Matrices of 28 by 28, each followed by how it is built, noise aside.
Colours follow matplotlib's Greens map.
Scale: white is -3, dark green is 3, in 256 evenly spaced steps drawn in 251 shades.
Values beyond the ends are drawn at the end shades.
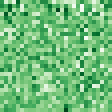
low rank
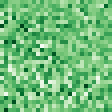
lower triangular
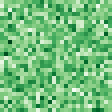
noise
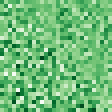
lower triangular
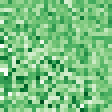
lower triangular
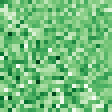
lower triangular
